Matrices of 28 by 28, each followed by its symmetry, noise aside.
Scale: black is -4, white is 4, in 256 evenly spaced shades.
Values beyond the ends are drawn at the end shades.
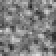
antisymmetric.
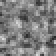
antisymmetric.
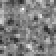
antisymmetric.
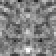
mirrored left to right.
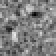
antisymmetric.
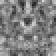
mirrored left to right.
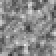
same after a half turn.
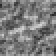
same after a half turn.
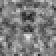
mirrored left to right.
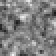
antisymmetric.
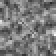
same after a half turn.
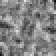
same after a half turn.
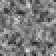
same after a half turn.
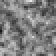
antisymmetric.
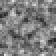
same after a half turn.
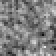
antisymmetric.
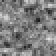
same after a half turn.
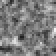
no symmetry.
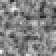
no symmetry.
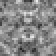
mirrored left to right.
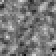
same after a half turn.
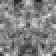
mirrored left to right.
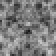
mirrored left to right.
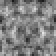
mirrored left to right.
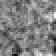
antisymmetric.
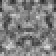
mirrored left to right.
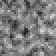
no symmetry.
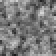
same after a half turn.
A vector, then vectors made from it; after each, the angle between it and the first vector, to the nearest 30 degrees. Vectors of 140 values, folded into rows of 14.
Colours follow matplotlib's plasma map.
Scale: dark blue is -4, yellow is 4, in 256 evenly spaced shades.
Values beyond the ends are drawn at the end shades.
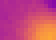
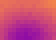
120 degrees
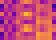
60 degrees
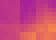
30 degrees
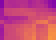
30 degrees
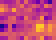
60 degrees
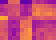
90 degrees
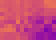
150 degrees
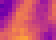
90 degrees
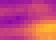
30 degrees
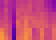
60 degrees
